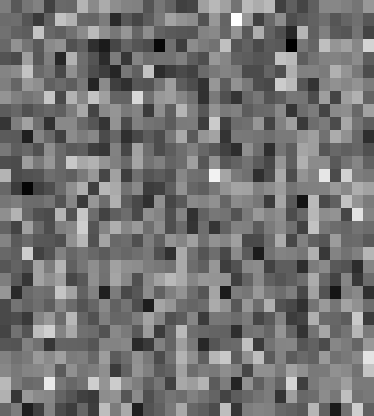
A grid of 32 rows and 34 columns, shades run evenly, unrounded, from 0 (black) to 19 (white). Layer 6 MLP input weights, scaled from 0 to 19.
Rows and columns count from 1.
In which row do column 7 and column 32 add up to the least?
17
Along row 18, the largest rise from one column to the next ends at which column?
29
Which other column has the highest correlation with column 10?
12
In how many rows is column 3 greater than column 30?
15
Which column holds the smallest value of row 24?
14
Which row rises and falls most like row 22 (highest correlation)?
21
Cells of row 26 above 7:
27
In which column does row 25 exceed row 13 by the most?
33
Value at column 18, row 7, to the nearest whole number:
6
